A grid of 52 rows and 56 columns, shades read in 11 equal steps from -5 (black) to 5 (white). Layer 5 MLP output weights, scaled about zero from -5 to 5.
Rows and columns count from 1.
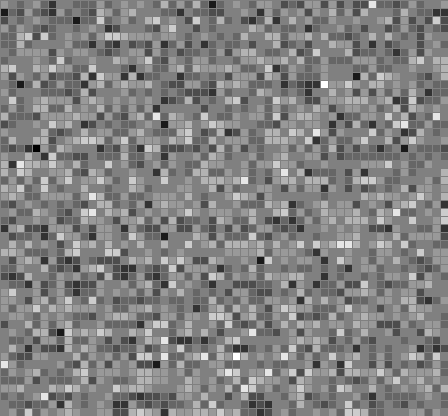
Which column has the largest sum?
13
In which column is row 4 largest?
22
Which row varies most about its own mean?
11
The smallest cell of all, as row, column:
19, 5
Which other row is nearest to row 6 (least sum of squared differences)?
12
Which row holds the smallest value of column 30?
44
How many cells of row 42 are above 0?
24
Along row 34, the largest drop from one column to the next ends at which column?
23
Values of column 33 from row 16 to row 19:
-1 0 -1 -1
